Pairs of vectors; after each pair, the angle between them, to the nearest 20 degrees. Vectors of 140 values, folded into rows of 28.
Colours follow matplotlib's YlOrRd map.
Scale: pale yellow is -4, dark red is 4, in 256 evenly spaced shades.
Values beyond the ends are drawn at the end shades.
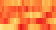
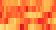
20 degrees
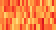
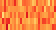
80 degrees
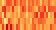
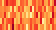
80 degrees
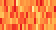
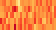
60 degrees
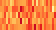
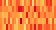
60 degrees
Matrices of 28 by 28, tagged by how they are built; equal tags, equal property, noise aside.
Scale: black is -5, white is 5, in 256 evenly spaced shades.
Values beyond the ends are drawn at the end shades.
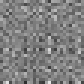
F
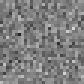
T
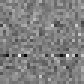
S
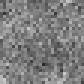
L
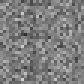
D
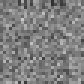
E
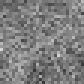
L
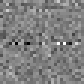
S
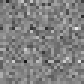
S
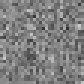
F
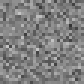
T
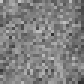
L
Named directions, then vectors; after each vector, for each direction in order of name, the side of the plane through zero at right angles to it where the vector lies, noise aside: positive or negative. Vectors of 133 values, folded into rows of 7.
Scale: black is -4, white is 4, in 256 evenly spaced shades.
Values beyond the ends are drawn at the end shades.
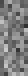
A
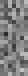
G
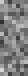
negative, negative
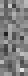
negative, positive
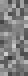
negative, negative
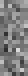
negative, positive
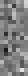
negative, positive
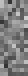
negative, negative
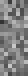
negative, negative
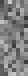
positive, positive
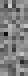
negative, positive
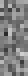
negative, positive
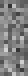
positive, negative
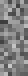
negative, negative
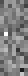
positive, negative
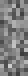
negative, negative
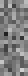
negative, positive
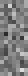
negative, positive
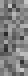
negative, positive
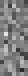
positive, negative
